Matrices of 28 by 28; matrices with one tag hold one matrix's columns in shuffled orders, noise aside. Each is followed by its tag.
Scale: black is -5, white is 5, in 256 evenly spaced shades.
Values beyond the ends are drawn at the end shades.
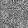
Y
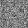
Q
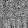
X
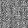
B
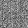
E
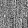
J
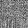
X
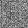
E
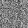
Y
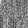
J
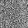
Y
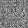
Q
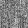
J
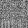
X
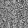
Y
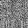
X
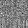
X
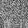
X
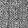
B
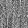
J
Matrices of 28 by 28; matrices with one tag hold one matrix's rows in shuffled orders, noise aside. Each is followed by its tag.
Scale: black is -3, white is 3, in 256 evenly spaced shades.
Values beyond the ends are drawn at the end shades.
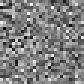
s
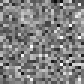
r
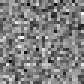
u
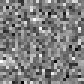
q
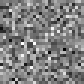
s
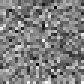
u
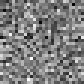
s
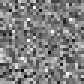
s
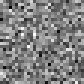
s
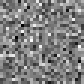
q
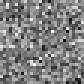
q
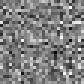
r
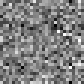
r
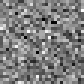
u
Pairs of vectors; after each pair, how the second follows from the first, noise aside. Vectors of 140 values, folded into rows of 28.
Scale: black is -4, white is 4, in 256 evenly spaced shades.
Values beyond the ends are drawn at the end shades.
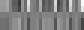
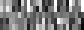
scaled up.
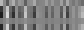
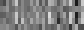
reversed, negated.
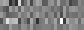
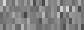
wrapped around, negated, partly zeroed.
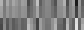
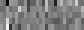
reversed, negated, partly zeroed.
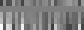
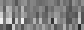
wrapped around.
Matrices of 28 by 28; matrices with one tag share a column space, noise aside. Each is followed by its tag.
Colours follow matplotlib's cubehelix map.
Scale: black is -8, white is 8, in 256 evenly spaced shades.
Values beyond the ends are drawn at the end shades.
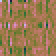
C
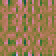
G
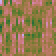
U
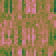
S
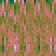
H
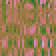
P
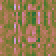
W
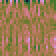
H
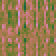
W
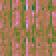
W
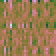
C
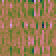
C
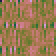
C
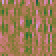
U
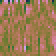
H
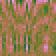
H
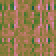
W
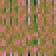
G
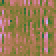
U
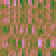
P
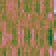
S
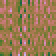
G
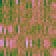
P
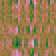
P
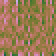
G
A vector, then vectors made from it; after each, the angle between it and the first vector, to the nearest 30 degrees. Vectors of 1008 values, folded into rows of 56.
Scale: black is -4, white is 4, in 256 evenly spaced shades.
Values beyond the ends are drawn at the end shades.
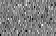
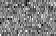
150 degrees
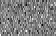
150 degrees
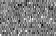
150 degrees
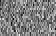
90 degrees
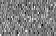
150 degrees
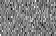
120 degrees
